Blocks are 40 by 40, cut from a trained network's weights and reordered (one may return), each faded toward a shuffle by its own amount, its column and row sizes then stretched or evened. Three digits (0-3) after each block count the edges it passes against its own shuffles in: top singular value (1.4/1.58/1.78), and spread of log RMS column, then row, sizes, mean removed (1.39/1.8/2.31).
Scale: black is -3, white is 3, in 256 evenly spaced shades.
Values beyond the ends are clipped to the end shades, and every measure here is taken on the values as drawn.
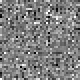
0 2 2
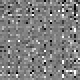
1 3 2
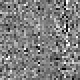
1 3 1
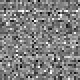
0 0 1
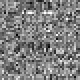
2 1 0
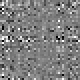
2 3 3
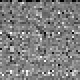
1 1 2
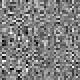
3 3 0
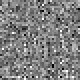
1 1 0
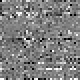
1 1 3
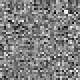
2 1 1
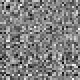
3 1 2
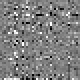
1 3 3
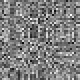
3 1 0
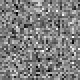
1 2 0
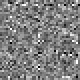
1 1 2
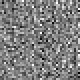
1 2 0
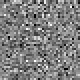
2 2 2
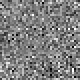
1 1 2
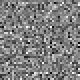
2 0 2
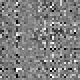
2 3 3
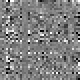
2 3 3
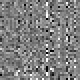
2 3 1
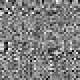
2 0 2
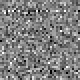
1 0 1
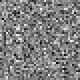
1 0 0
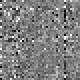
0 3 2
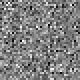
1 0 1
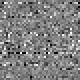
0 1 3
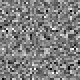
1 0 2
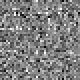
0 0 2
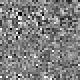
2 1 2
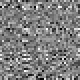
3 1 3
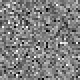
0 1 0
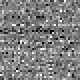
0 1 2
